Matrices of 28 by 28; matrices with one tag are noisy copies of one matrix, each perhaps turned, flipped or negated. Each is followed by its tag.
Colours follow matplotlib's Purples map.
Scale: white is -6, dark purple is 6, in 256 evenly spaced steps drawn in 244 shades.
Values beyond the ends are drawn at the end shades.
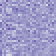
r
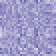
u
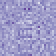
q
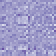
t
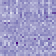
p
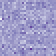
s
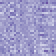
p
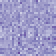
u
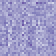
s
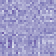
p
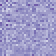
r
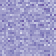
r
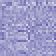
t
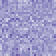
u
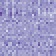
p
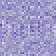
q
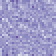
u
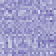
p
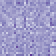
t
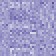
s
